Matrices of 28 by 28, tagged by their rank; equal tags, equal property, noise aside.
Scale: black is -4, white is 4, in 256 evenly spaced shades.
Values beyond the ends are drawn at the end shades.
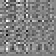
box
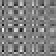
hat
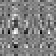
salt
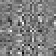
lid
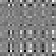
hat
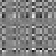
hat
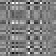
hat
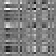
hat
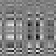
hat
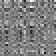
box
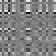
hat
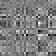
salt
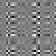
hat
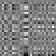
salt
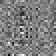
lid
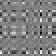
hat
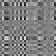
hat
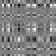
hat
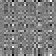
salt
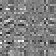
box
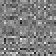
box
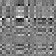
salt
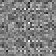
lid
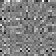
lid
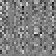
box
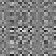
salt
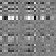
hat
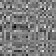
lid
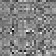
lid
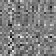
lid
